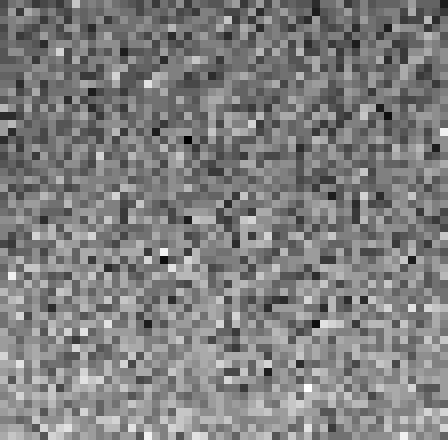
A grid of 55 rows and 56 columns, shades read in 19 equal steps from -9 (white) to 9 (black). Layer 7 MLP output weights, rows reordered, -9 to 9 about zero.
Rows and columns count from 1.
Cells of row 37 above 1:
4
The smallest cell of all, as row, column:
49, 39
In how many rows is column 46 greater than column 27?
23
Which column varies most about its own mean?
24
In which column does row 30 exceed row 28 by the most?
32
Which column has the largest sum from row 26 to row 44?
29
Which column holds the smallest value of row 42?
11
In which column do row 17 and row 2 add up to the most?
40
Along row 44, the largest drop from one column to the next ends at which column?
10
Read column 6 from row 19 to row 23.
1 -2 0 1 3
